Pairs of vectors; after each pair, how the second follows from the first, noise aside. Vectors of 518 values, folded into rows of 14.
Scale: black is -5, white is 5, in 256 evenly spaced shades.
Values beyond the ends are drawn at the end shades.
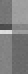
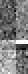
reversed, scaled up.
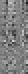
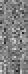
reversed, negated.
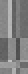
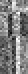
reversed, scaled up.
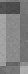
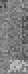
reversed, negated, partly zeroed.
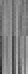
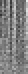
reversed, negated.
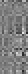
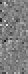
reversed, negated, partly zeroed.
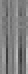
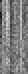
reversed, negated.
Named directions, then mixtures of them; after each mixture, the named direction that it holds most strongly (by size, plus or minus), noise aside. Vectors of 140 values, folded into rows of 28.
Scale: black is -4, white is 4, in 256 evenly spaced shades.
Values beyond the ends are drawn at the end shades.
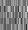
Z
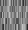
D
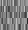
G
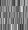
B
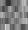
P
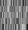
D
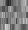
P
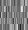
B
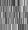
B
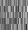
Z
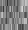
P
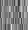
B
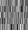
B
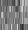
B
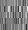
Z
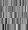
D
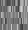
B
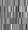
Z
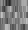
P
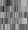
P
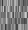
G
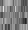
P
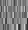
G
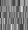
B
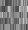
P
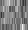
P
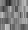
P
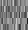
G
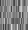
B
